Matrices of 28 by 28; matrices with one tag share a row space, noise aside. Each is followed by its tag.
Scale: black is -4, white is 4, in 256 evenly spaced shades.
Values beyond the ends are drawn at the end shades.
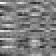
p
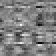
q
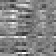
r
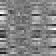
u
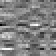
p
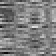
p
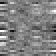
u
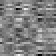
q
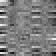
u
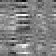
r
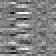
r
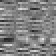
p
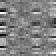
u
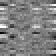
u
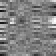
u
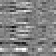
r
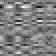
q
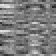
p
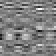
q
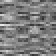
p
